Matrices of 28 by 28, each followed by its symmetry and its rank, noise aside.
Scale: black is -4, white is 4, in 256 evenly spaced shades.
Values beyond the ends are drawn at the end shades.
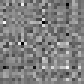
symmetric, rank four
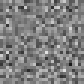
antisymmetric, rank four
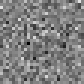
no symmetry, rank eight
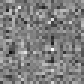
no symmetry, rank six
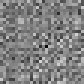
symmetric, rank eight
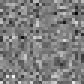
no symmetry, rank six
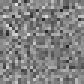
no symmetry, rank eight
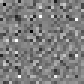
symmetric, rank six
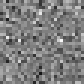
no symmetry, rank six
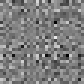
no symmetry, rank four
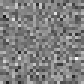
no symmetry, rank eight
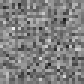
no symmetry, rank six
